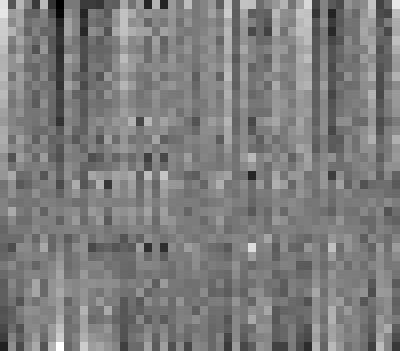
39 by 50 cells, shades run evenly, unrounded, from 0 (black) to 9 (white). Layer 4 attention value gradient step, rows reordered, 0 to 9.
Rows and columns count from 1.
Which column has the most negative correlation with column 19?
32
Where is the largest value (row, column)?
39, 8
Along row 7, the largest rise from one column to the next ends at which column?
9
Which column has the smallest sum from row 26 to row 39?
1
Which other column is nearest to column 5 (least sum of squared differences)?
7
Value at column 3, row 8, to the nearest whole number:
5
